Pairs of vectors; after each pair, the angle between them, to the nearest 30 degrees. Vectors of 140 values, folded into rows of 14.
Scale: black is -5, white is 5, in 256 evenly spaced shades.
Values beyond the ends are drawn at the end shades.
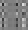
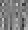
150 degrees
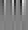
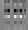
90 degrees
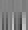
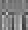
150 degrees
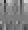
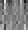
150 degrees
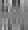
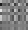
90 degrees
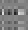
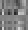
30 degrees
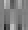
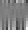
90 degrees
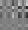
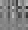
30 degrees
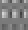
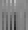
90 degrees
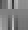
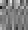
60 degrees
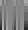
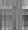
60 degrees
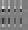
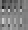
150 degrees
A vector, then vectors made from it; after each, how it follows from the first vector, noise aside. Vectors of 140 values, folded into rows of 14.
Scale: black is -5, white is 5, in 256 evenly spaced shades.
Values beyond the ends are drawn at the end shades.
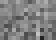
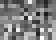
negated, scaled up.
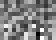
negated, scaled up.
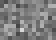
wrapped around, negated.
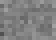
wrapped around, shrunk.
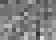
negated.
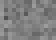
wrapped around, shrunk.
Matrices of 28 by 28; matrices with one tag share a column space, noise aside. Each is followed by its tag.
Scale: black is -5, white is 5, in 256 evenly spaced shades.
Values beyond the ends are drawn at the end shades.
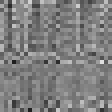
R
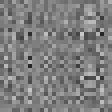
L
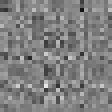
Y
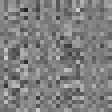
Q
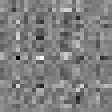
Y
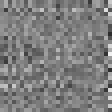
Q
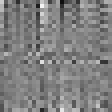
R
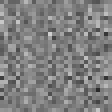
L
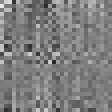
R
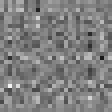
Y
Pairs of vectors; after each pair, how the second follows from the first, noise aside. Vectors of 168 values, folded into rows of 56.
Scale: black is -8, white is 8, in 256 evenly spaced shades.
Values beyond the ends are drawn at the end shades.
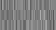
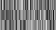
scaled up.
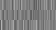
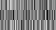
wrapped around, negated, scaled up.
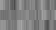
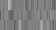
reversed, negated, partly zeroed.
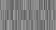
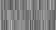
wrapped around.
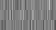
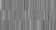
reversed, negated, partly zeroed.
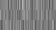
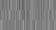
negated, shrunk.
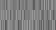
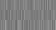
negated, shrunk.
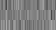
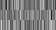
scaled up.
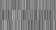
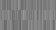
negated, shrunk.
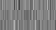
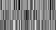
scaled up.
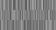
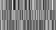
scaled up.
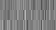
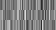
scaled up.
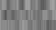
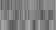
reversed.
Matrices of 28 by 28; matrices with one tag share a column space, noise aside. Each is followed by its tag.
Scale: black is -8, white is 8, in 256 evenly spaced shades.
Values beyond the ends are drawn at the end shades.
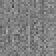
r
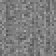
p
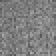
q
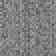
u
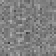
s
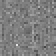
r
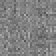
q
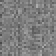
r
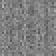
r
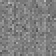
s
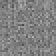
u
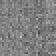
q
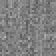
q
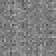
u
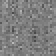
r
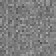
s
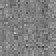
r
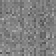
q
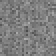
p
